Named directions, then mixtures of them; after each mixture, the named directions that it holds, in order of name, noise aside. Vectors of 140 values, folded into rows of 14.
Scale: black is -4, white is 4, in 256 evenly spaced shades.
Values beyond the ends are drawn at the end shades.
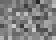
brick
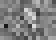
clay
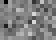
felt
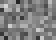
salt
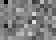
felt.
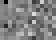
felt.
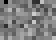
brick, felt.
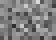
brick.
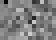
clay, felt.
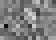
clay.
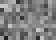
salt.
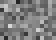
salt.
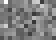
brick, felt.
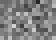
brick.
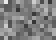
felt, salt.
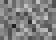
brick, felt.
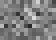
brick, clay.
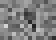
brick, clay.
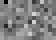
felt.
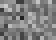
clay, salt.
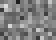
salt.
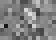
clay.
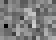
clay, felt.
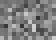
brick, clay.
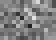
brick, clay.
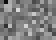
felt, salt.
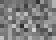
brick.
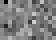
felt.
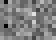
clay, felt.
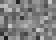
salt.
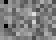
clay, felt.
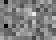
clay, felt.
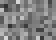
salt.
